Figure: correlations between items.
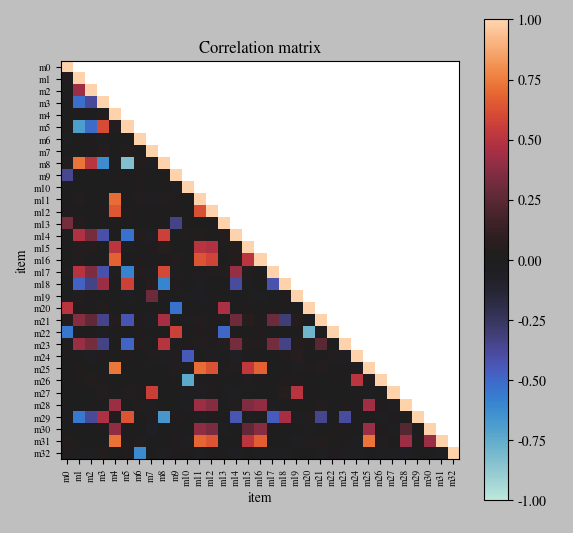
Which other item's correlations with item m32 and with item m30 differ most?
m6
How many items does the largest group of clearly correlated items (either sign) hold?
11
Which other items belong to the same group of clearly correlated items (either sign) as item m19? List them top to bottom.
m7, m27
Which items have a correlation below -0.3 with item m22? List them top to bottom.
m0, m13, m20
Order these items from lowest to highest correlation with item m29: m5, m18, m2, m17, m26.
m17, m2, m26, m18, m5
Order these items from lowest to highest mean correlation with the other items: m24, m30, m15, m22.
m22, m24, m30, m15
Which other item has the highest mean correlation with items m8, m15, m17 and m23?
m1
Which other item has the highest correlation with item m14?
m8
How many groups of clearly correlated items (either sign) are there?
6
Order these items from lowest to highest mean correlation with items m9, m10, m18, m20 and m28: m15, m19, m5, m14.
m14, m19, m15, m5
